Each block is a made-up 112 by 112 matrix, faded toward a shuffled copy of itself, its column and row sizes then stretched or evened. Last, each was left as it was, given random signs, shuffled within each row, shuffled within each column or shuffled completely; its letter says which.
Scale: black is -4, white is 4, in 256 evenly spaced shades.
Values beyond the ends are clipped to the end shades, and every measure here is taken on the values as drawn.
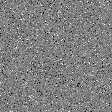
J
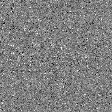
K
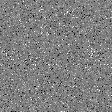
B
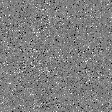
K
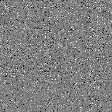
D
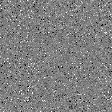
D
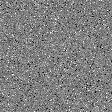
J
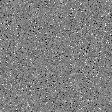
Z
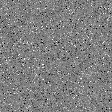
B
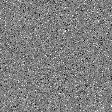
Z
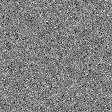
J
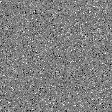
K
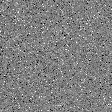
J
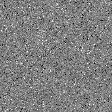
Z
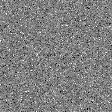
B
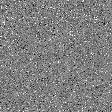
B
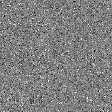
D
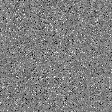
K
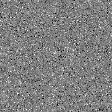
D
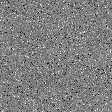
J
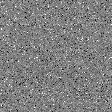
B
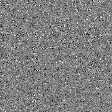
K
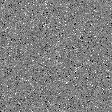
Z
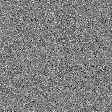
B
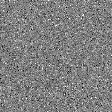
D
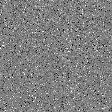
K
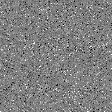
D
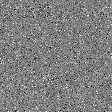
B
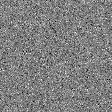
J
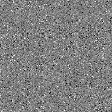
D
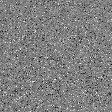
B
